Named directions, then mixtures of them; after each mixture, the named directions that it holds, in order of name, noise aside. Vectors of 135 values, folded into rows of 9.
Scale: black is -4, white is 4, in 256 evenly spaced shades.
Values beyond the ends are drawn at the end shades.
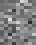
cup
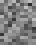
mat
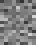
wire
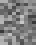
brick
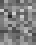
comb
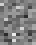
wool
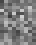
comb.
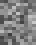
brick.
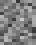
comb, mat, wire.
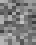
brick.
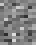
wool.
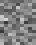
brick, wire, wool.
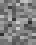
cup, mat.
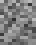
mat.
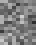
brick.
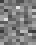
comb, wire, wool.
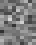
brick, cup, wire.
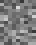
wire, wool.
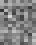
comb.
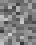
brick, wire.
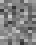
brick, comb, mat.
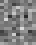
comb, wool.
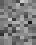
comb, cup, mat.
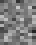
comb, mat, wire.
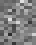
cup.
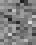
cup.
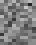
mat.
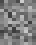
comb, cup.
